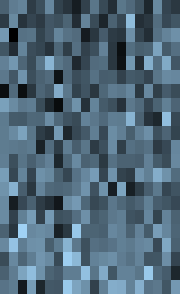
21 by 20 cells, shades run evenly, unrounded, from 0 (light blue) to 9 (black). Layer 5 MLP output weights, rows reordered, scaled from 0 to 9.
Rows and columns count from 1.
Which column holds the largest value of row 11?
5
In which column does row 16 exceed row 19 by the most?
8
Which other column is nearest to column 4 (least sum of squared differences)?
16
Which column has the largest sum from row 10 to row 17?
7
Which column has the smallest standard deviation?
11
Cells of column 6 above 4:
13
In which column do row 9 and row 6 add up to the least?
19
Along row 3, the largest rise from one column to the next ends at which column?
2
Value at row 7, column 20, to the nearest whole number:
6
